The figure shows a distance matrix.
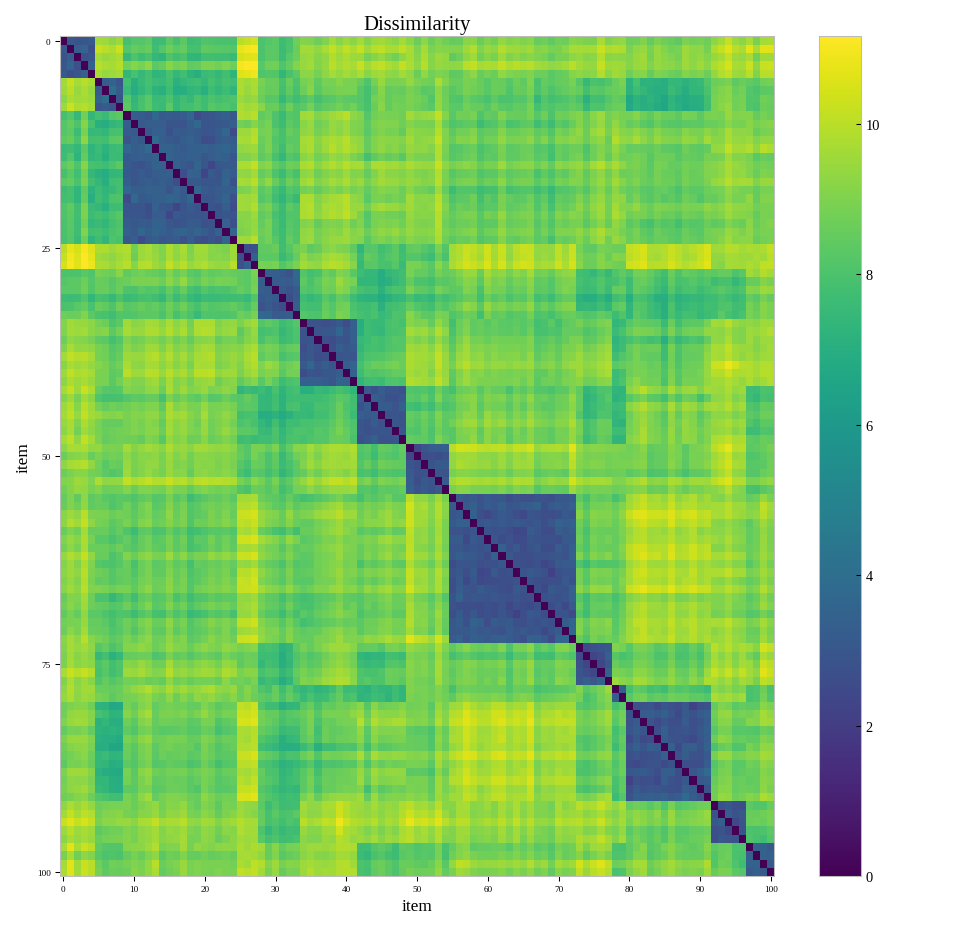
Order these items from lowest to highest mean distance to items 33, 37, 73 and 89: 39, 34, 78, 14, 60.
34, 39, 78, 14, 60
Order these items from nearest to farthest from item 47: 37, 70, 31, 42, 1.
42, 31, 37, 70, 1
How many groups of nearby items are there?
14
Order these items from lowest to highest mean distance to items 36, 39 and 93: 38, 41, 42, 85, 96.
38, 41, 96, 85, 42
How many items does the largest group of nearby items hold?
18
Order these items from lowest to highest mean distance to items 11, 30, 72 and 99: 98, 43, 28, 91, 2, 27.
98, 28, 43, 2, 91, 27
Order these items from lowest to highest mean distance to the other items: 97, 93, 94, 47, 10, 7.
10, 7, 47, 97, 93, 94
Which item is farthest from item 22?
53
